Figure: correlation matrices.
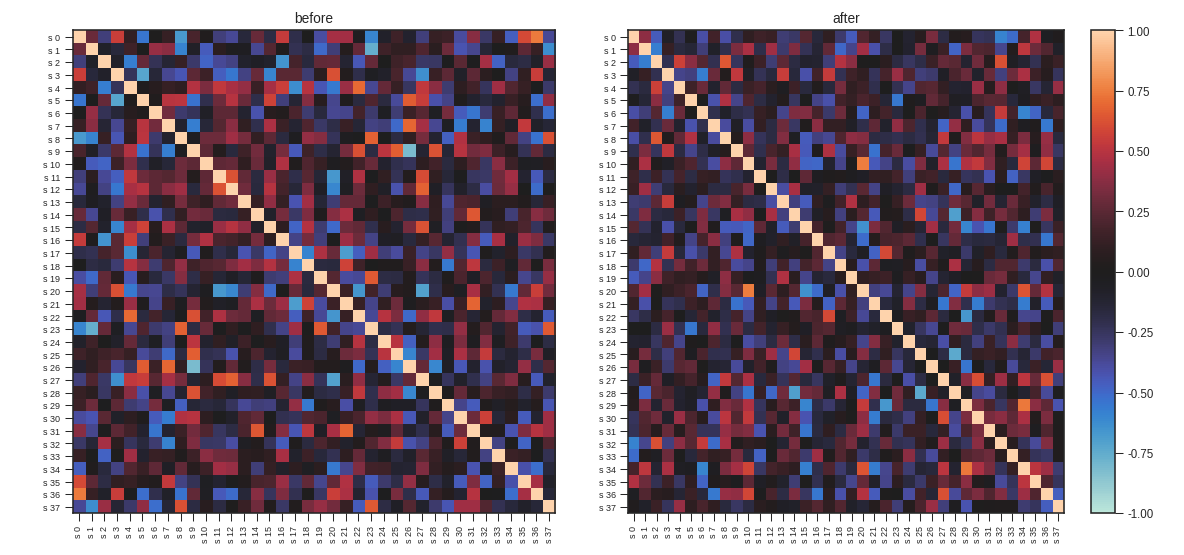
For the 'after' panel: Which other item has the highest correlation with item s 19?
s 13
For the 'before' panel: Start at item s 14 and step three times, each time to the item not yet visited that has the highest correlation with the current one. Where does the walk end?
s 18
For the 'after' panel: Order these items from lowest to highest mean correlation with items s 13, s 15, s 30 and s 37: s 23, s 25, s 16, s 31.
s 23, s 25, s 31, s 16
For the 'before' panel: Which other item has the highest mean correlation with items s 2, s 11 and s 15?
s 5
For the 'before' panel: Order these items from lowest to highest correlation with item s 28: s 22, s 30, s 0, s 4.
s 0, s 30, s 4, s 22
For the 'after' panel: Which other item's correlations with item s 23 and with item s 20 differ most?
s 10
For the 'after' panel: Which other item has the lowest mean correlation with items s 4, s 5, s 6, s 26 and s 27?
s 3
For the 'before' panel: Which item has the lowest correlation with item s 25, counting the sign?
s 26
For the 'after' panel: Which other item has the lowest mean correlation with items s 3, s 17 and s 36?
s 21
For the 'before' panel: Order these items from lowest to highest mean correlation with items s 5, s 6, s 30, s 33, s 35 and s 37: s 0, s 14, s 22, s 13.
s 0, s 22, s 14, s 13
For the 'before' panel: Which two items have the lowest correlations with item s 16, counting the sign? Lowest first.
s 2, s 32
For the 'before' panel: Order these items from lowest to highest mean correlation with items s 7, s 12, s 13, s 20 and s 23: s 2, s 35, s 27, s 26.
s 2, s 35, s 27, s 26
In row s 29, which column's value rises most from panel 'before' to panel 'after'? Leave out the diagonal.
s 8
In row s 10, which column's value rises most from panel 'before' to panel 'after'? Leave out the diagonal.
s 1
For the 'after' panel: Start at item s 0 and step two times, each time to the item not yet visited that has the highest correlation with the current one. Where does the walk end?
s 34
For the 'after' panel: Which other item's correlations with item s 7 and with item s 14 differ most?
s 28
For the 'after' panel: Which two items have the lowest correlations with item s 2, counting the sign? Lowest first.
s 1, s 0
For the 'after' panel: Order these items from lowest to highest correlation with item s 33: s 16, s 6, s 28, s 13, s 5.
s 5, s 28, s 6, s 13, s 16
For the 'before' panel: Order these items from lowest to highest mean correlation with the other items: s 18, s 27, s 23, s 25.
s 23, s 25, s 27, s 18
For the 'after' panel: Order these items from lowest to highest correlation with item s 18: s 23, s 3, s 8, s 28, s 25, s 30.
s 25, s 3, s 23, s 30, s 8, s 28
